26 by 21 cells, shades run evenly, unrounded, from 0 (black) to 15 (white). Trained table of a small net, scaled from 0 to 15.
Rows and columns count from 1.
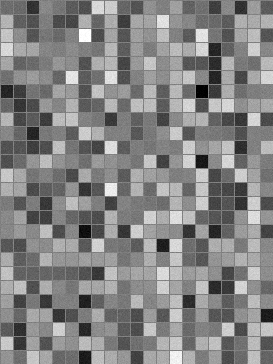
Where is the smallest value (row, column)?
7, 16
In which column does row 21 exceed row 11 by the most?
19
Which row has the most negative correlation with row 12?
3
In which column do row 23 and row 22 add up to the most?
14
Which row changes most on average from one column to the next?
17
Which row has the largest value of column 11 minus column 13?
8
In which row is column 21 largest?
6
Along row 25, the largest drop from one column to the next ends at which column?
2
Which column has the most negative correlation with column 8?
11
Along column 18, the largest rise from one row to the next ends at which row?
24
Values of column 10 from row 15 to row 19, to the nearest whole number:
8 7 3 7 7
